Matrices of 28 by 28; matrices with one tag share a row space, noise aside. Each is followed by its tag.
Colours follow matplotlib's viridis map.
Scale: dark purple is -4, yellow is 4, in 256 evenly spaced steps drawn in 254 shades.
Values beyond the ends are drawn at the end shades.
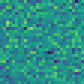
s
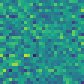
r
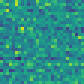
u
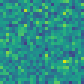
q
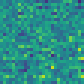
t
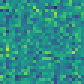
s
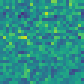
t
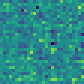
t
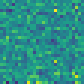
s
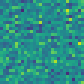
u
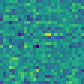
r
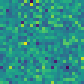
q
